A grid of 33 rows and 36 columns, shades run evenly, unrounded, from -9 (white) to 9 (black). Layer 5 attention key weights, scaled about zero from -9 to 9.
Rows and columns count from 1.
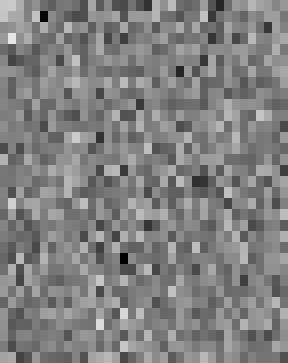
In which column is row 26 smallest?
13
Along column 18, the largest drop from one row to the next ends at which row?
11
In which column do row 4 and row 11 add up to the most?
16
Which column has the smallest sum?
29
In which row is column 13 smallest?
30
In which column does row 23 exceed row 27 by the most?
5
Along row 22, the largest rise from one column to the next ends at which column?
31
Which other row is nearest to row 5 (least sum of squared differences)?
32
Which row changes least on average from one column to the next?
10
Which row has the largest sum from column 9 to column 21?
1
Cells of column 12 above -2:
28
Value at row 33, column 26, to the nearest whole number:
-4
